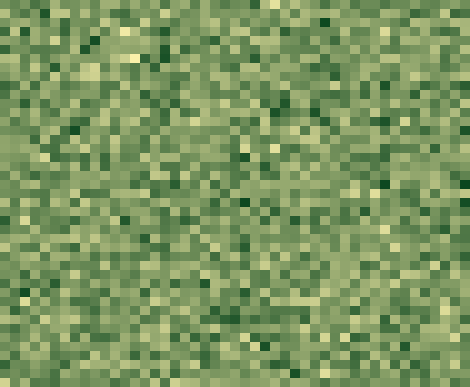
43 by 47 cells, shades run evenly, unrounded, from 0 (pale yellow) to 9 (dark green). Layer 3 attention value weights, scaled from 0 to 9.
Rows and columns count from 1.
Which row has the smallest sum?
9
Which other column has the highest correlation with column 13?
14
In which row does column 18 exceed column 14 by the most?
7
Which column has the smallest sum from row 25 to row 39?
38
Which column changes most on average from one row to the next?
25
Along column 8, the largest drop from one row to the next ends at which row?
16
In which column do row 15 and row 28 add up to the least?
40
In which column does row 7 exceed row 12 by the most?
26
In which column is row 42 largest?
30
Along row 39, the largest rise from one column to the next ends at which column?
27
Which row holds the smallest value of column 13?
4
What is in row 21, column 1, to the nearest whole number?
5
